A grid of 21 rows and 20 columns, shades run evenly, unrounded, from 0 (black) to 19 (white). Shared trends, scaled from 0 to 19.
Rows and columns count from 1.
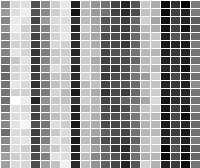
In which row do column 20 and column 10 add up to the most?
11
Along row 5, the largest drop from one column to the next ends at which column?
8
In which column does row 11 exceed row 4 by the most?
20
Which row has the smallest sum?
12
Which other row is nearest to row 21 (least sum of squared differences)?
1
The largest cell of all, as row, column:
13, 2
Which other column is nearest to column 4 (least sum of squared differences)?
18
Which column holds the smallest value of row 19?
17
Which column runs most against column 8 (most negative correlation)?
4
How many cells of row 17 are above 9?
9
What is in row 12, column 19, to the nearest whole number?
3
